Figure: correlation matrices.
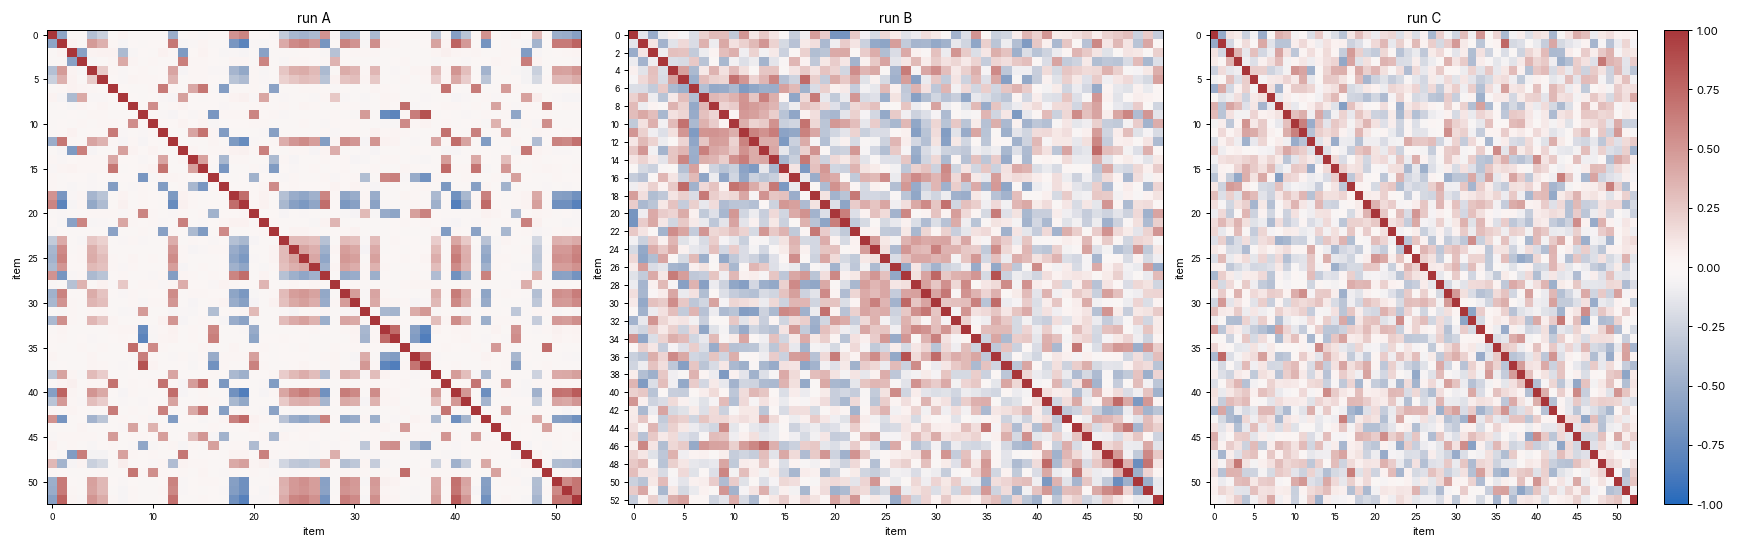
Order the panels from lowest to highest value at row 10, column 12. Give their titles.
run C, run A, run B
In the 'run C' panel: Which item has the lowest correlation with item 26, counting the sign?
15
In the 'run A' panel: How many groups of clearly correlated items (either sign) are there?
5
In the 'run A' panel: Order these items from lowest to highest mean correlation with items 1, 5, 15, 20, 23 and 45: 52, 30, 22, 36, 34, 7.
22, 34, 7, 36, 30, 52
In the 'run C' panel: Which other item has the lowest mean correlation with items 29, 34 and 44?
25
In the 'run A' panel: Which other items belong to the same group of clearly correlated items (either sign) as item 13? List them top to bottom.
2, 3, 7, 21, 28, 47
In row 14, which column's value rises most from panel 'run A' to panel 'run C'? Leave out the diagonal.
40
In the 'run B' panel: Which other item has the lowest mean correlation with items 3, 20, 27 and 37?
18
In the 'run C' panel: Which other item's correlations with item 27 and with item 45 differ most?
40
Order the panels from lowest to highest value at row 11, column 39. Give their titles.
run B, run C, run A
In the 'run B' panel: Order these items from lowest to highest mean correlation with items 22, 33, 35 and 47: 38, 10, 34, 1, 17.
17, 10, 38, 34, 1
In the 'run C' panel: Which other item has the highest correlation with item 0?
33
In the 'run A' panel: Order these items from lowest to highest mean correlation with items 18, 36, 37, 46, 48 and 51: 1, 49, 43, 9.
1, 49, 43, 9
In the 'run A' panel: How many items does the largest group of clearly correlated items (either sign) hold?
23
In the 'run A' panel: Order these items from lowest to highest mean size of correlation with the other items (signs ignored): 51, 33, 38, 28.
28, 33, 38, 51
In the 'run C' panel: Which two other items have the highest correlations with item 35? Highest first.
13, 51
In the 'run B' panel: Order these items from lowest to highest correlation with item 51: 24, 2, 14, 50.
50, 24, 14, 2
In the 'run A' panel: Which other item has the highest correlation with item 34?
33
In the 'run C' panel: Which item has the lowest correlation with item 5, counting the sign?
19
